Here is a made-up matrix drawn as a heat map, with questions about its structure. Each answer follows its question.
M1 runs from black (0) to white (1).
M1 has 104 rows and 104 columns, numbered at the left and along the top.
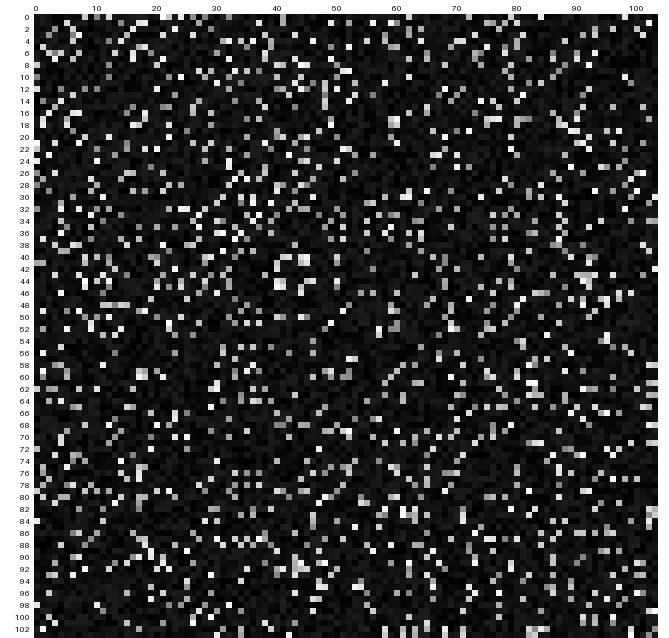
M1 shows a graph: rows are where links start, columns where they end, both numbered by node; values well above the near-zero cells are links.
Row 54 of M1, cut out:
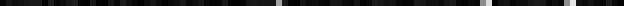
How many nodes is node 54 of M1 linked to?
5
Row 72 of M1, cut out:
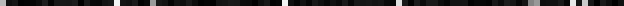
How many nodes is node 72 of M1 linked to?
9
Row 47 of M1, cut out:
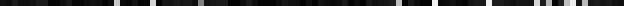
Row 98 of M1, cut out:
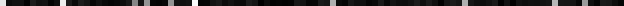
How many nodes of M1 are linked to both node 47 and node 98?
1
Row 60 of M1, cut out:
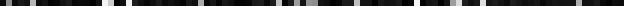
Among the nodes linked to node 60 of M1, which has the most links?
node 80
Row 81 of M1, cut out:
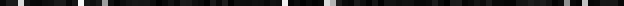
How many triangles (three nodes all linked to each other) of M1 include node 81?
3
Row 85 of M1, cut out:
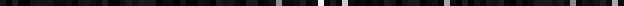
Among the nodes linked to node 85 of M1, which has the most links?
node 102
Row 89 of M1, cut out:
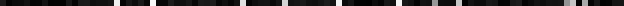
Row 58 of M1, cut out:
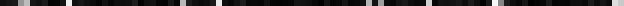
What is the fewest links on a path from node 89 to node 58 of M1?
4
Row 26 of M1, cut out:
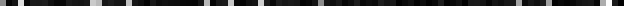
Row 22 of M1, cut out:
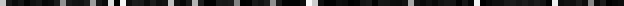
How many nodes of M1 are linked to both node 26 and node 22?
2
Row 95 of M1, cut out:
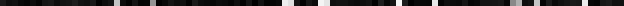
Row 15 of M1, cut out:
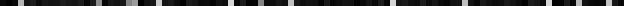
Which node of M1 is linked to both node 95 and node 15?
node 48
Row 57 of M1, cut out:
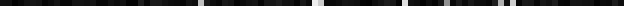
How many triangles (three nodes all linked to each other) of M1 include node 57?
4
